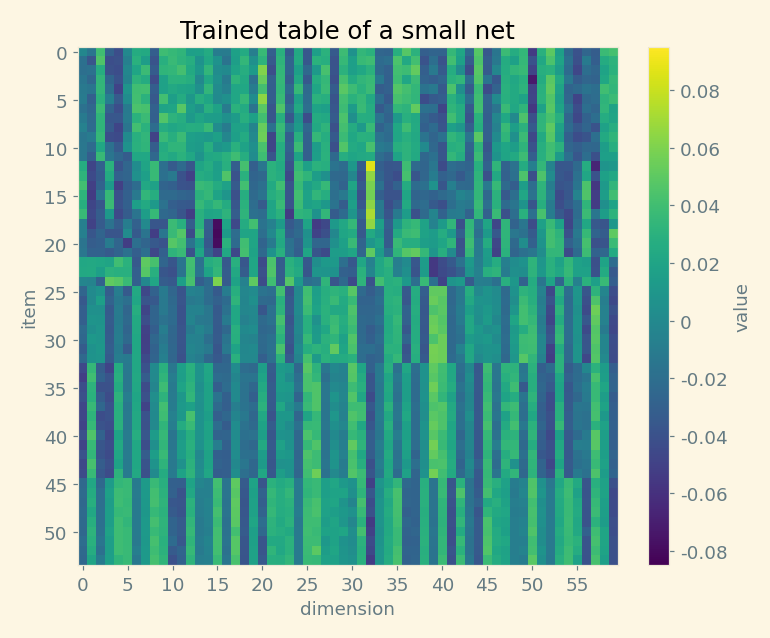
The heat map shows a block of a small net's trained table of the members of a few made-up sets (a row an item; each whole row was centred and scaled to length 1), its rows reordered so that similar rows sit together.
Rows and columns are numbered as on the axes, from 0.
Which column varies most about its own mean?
32
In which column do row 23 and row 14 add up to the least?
57
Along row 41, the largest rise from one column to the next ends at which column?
1
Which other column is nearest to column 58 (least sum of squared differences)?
14
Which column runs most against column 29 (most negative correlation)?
8
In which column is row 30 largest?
40
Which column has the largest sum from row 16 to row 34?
30
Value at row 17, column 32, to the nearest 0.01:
0.07
